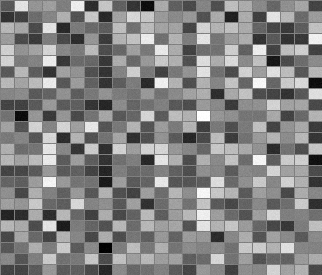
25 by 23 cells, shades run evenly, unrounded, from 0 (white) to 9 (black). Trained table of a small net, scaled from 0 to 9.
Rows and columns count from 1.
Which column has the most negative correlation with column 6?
11
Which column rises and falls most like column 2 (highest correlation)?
6
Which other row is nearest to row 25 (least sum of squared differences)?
10
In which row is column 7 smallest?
12
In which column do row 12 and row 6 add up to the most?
20
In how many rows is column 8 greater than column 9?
18
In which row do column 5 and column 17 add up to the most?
13
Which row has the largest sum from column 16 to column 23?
19
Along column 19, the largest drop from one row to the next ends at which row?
5
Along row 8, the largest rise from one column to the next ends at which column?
23
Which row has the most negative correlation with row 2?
1
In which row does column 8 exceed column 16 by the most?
17
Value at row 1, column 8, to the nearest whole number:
2
